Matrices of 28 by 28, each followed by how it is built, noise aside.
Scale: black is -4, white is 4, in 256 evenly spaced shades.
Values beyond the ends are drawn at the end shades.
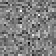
low rank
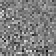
lower triangular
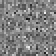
low rank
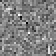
banded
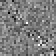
banded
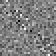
banded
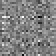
low rank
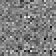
low rank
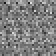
repeating columns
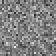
repeating columns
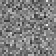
repeating rows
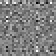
low rank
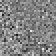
lower triangular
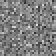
repeating rows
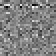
low rank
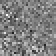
lower triangular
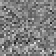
lower triangular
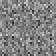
repeating columns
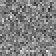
repeating columns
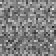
repeating columns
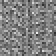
repeating rows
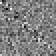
banded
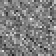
Toeplitz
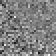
lower triangular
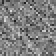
Toeplitz
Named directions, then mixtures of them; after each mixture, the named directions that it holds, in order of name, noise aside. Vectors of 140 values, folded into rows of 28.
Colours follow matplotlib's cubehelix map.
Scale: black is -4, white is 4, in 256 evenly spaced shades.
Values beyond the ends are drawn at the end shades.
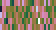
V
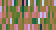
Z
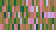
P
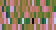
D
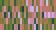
P.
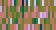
Z.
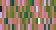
V.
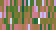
V, Z.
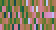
P.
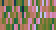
P, Z.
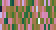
V.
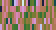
V, Z.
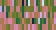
D, Z.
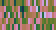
P, Z.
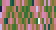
V.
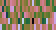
D.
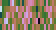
V.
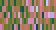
P.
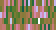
V, Z.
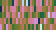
P, Z.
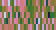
P, V.
